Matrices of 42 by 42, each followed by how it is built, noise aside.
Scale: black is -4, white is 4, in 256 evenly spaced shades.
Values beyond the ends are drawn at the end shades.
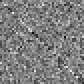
diagonal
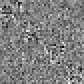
block diagonal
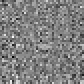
low rank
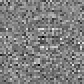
low rank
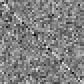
diagonal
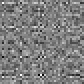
low rank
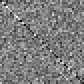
diagonal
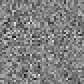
low rank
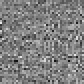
low rank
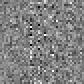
uneven columns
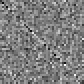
diagonal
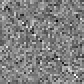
diagonal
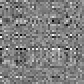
low rank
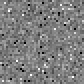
sparse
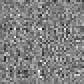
low rank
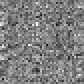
low rank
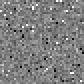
sparse
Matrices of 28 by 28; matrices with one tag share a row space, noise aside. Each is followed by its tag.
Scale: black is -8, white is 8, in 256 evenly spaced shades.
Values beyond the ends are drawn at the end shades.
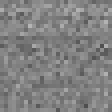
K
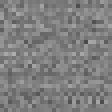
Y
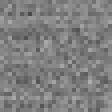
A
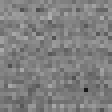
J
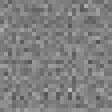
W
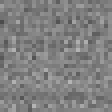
W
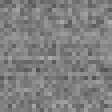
A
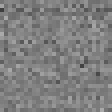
Y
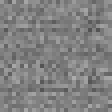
A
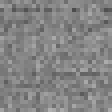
A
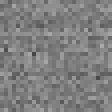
W
